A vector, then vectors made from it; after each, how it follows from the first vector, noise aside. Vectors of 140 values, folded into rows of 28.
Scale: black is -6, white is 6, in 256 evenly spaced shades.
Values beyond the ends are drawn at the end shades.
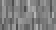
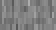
shrunk.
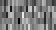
wrapped around, scaled up.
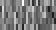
wrapped around, negated, scaled up.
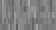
shrunk.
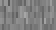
wrapped around, shrunk.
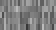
reversed, negated.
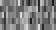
reversed, scaled up.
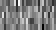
reversed, scaled up.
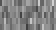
reversed, negated.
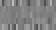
negated, partly zeroed.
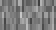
reversed.
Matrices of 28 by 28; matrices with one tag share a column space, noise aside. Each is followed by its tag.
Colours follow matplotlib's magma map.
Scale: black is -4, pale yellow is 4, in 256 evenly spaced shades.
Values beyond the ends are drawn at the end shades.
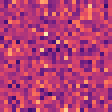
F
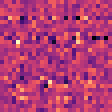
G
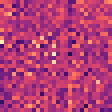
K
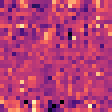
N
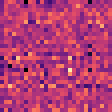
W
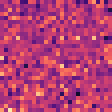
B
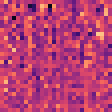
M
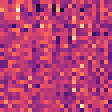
M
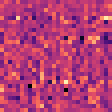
G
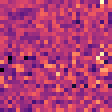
W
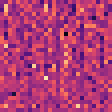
M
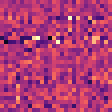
G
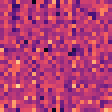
F
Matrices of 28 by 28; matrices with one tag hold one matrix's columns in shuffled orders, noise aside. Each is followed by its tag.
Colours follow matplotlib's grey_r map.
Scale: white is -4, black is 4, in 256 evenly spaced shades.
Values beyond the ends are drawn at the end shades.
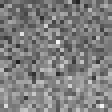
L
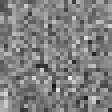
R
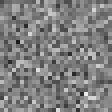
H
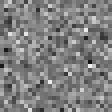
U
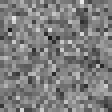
U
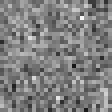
R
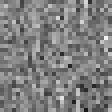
R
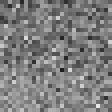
L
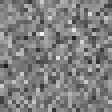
U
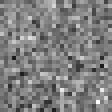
R
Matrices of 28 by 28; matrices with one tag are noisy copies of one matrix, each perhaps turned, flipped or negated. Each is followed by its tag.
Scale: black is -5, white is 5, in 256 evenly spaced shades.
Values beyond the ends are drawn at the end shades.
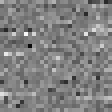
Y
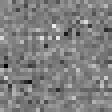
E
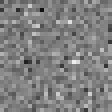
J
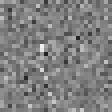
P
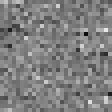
Y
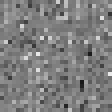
E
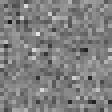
J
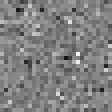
J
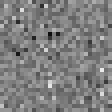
J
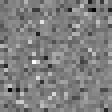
J
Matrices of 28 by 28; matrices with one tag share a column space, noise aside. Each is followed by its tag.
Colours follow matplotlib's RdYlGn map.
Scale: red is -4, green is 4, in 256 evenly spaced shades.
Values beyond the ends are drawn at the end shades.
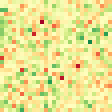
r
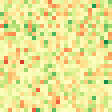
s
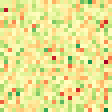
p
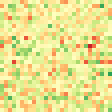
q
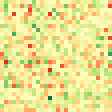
q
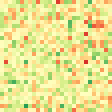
s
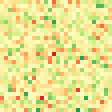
p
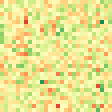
r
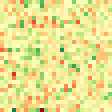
p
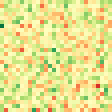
p
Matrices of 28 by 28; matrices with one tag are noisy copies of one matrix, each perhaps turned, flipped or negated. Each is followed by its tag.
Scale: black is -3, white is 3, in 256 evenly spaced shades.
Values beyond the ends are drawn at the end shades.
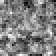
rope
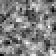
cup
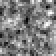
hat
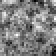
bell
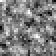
cup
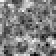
rope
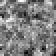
rope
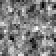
hat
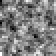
cup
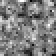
rope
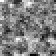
rope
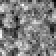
rope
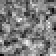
cup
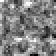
rope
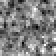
hat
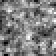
hat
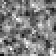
cup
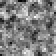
rope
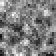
bell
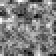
rope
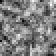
cup
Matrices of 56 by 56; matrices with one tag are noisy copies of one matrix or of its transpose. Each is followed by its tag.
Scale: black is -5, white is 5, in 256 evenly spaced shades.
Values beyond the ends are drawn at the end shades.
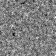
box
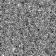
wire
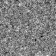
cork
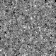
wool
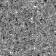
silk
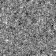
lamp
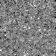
wool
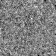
silk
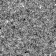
lamp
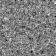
wire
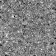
silk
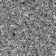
box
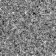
box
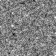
box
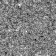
cork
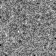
silk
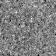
silk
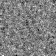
wire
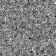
wire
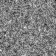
wool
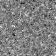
box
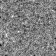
silk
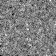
wool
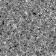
box
